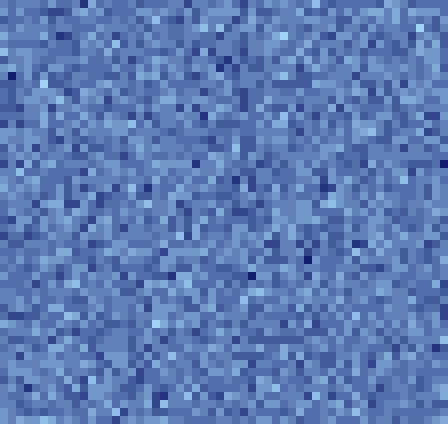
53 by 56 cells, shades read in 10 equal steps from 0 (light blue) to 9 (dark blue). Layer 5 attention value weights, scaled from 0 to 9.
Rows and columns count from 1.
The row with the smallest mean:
53
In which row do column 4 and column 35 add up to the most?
30
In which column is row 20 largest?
16
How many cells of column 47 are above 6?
4
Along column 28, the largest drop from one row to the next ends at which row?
10
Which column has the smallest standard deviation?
37
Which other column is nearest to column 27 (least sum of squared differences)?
49
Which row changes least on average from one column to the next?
20
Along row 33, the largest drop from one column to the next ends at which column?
40
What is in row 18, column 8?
7
